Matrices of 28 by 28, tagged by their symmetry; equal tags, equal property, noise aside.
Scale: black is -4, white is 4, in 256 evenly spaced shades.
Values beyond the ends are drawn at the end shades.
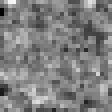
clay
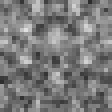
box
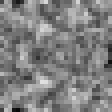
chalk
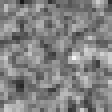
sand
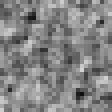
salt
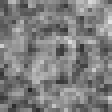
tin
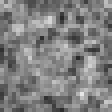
tin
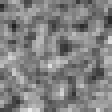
sand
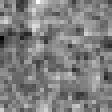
clay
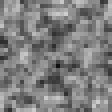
salt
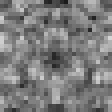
box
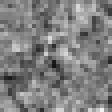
clay
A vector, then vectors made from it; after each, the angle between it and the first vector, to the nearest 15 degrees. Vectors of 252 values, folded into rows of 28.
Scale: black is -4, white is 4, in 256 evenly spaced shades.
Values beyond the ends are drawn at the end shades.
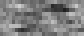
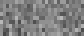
90 degrees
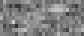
135 degrees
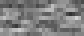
120 degrees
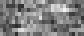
150 degrees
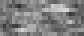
165 degrees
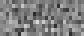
75 degrees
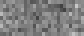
60 degrees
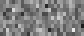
90 degrees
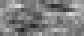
45 degrees
